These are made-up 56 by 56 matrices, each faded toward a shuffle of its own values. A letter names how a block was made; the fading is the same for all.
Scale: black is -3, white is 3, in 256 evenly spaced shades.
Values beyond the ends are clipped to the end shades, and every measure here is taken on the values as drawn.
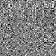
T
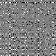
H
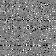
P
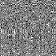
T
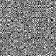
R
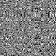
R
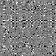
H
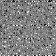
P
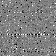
P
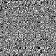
T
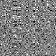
T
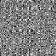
R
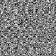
T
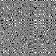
H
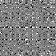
H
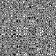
R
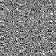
R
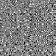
R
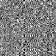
R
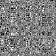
T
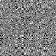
R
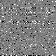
P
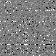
P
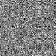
T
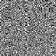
T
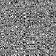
T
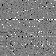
P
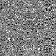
T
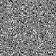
T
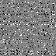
P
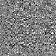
T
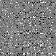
P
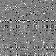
H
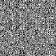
T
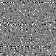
P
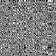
R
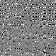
P
